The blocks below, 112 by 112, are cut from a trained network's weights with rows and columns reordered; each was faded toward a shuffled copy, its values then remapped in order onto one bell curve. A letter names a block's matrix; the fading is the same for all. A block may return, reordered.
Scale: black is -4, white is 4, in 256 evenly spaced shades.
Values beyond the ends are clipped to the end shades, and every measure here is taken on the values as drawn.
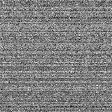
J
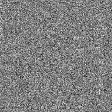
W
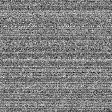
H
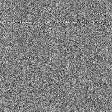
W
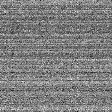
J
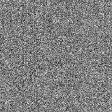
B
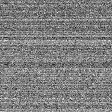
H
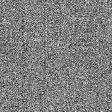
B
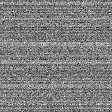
H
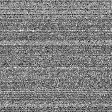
H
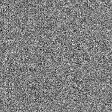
B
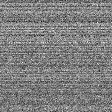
H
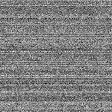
H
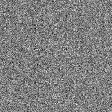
B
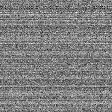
H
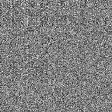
B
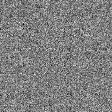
B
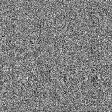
B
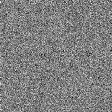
B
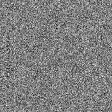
B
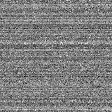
J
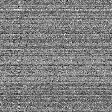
J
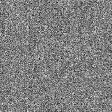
B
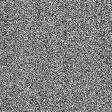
B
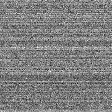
H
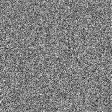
W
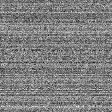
H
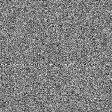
W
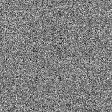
B
